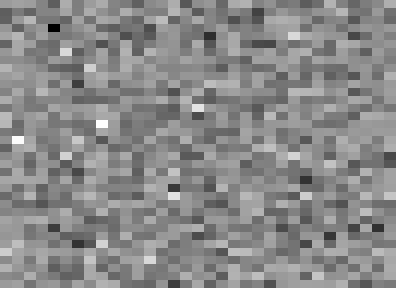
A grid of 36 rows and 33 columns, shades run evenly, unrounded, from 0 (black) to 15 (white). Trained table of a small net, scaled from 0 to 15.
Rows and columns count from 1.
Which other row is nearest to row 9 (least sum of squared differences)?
33
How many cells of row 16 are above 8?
16
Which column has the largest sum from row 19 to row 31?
9
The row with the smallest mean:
29
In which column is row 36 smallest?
15
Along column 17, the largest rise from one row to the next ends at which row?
14
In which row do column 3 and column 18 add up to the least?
5
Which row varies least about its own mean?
8
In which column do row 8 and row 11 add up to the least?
7
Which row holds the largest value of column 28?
21
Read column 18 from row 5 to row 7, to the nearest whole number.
3 5 6
